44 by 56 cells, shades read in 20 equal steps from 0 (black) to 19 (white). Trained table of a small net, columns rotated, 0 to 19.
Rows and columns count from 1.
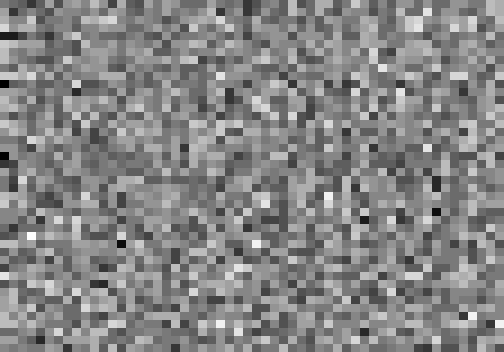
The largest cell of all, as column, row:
4, 30
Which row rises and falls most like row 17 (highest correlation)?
12
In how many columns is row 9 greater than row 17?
24
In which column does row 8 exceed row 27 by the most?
49
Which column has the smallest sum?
32
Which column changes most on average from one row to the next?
1
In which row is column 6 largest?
36
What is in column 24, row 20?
13
